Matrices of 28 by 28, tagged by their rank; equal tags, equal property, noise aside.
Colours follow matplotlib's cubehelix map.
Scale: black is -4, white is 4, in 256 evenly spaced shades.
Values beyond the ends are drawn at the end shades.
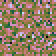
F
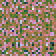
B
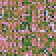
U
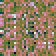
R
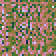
B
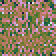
U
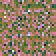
B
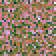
F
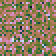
B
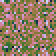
R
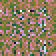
R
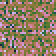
B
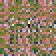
R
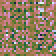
U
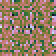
R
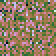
F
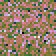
F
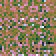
U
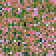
F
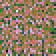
U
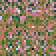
F
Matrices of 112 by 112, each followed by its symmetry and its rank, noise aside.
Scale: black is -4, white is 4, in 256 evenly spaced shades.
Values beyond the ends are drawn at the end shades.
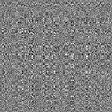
no symmetry, rank six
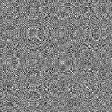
symmetric, rank eight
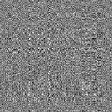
no symmetry, rank seven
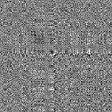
symmetric, rank eight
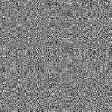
antisymmetric, rank six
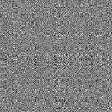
antisymmetric, rank six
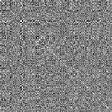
symmetric, rank eight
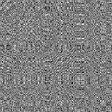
symmetric, rank seven
